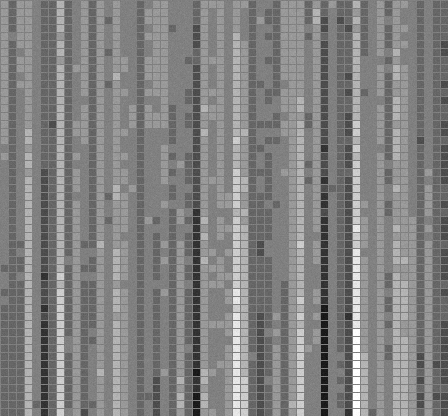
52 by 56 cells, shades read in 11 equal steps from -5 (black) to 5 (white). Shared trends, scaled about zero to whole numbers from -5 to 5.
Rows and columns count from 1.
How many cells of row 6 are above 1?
3
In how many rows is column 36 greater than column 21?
1
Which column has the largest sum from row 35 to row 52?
45
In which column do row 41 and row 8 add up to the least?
41
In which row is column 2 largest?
5
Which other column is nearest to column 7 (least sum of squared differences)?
18
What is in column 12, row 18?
-1
